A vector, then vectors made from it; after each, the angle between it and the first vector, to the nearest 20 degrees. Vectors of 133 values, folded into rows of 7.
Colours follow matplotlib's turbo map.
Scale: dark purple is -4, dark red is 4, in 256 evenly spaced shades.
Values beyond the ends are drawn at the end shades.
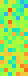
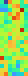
100 degrees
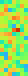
120 degrees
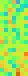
40 degrees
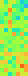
20 degrees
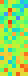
20 degrees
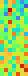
20 degrees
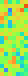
140 degrees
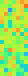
160 degrees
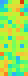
100 degrees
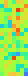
120 degrees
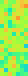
160 degrees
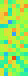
140 degrees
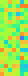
100 degrees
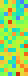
20 degrees
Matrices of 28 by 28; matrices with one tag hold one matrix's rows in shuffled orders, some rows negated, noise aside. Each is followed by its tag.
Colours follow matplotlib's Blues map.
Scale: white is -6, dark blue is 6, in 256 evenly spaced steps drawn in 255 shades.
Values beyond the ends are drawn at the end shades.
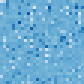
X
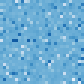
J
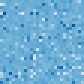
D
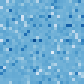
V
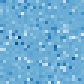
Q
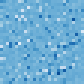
Q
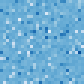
X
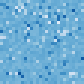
Q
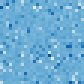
V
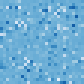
Q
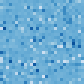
D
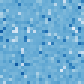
J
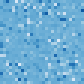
Q
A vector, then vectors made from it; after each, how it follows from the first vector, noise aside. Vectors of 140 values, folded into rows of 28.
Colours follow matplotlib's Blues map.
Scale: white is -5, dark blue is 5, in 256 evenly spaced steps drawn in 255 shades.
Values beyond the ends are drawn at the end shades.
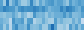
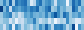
reversed, negated, scaled up.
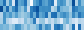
reversed, negated, scaled up.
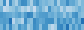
negated.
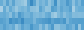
reversed, shrunk.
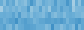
reversed, shrunk.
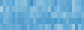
reversed, shrunk.
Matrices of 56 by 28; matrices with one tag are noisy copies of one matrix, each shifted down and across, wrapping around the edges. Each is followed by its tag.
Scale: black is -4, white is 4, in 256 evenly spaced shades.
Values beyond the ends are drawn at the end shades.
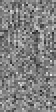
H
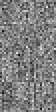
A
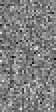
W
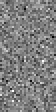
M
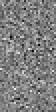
M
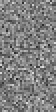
M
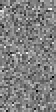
M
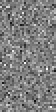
M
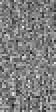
H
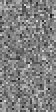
W
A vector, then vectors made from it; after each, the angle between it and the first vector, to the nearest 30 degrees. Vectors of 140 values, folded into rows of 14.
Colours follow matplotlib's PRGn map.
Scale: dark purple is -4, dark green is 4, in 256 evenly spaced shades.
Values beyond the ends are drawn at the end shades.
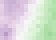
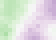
150 degrees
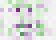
90 degrees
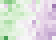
150 degrees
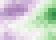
30 degrees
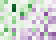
120 degrees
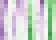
60 degrees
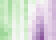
150 degrees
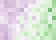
30 degrees
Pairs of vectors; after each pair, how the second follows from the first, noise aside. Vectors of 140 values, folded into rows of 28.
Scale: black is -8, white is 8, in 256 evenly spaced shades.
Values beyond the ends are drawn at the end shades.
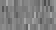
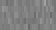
negated, shrunk.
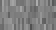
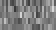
wrapped around, scaled up.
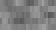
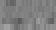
wrapped around, negated, partly zeroed.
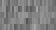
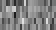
wrapped around, scaled up.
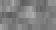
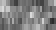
wrapped around, scaled up.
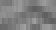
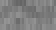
wrapped around, shrunk.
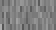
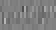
wrapped around, negated, partly zeroed.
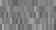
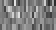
wrapped around, scaled up.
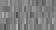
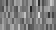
reversed, negated, scaled up.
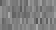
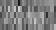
reversed, negated, scaled up.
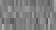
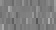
partly zeroed.
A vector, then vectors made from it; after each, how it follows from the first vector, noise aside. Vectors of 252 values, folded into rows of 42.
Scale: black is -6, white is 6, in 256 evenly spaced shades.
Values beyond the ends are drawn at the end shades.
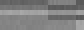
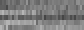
reversed, negated.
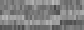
wrapped around, negated.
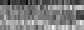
wrapped around, negated, scaled up.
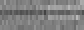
negated, partly zeroed.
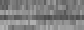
reversed, negated.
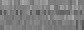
negated, partly zeroed.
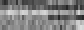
scaled up.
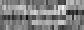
wrapped around, negated, scaled up.
